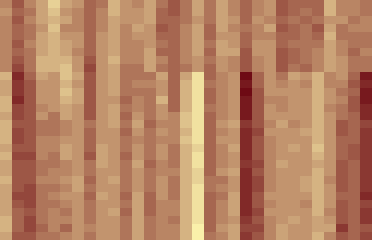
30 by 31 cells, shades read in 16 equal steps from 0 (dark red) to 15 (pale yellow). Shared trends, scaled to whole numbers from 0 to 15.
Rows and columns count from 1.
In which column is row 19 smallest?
21
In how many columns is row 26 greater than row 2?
14
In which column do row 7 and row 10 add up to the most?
17
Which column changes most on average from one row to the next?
6
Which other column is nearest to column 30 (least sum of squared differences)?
18
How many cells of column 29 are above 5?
19
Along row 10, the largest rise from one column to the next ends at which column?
22
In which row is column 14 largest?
13
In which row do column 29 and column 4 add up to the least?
29
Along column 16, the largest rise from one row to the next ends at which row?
10
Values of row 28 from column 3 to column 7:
4 7 8 8 9
